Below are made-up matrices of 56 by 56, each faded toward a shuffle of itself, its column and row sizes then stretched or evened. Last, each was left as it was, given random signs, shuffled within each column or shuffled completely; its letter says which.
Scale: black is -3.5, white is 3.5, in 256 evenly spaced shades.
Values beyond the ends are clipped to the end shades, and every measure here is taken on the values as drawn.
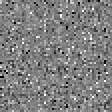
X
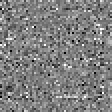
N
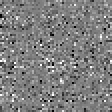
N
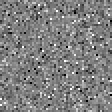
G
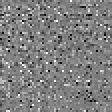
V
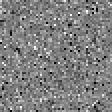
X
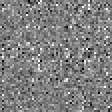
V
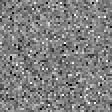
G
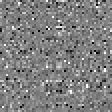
V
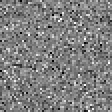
G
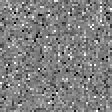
G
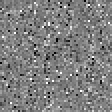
X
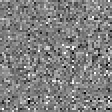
N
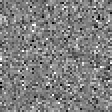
X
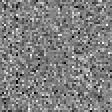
X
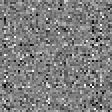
N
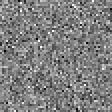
G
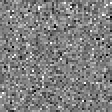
G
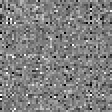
V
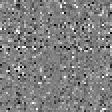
N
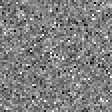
G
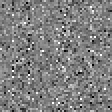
X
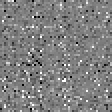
N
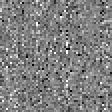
X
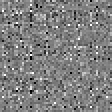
V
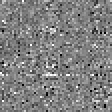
N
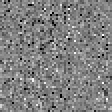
X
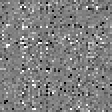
V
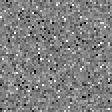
G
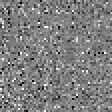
N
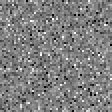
G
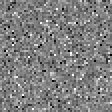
G
